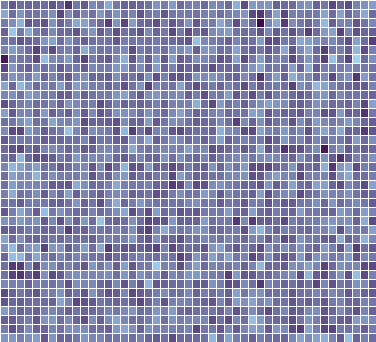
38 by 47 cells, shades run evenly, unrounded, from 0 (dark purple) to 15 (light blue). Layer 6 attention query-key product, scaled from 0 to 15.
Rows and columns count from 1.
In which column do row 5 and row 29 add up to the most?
25
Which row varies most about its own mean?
7
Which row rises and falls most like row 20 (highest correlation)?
19
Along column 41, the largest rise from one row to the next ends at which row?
18
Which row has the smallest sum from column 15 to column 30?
28
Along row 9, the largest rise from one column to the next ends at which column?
46
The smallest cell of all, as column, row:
33, 3
